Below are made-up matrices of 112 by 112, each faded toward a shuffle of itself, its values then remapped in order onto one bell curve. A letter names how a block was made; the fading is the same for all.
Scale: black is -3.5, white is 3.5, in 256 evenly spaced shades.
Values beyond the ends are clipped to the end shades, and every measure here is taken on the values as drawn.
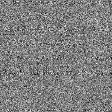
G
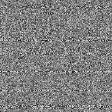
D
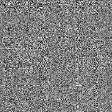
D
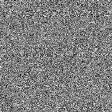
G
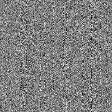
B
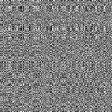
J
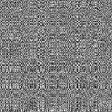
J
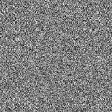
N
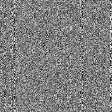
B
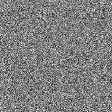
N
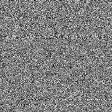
G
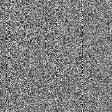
B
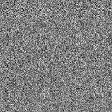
N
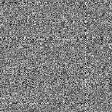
D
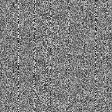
B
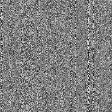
B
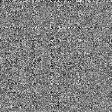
D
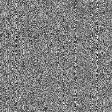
B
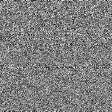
G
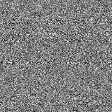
G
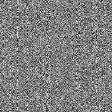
B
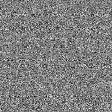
G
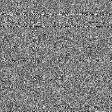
D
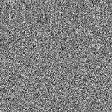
N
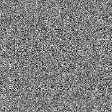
D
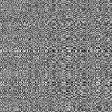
J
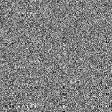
N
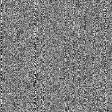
B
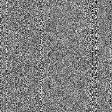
B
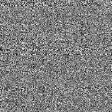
D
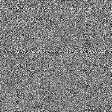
D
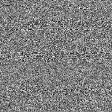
G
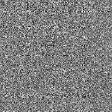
D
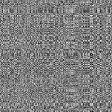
J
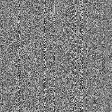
B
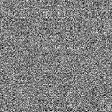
N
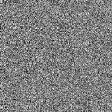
N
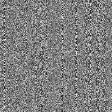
B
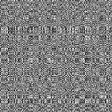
J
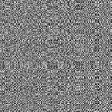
J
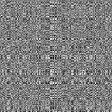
J
